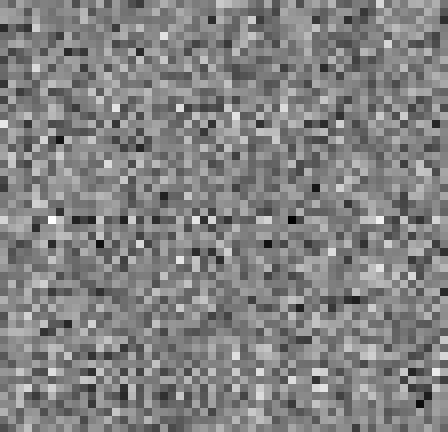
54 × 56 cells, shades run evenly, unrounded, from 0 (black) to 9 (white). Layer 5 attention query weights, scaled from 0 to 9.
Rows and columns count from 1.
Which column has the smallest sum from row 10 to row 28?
4
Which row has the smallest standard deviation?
46
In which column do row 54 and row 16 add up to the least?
45
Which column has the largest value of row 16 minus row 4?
1
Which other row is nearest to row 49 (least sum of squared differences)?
47
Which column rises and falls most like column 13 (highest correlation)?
7
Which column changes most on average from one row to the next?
40
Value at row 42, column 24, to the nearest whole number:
3
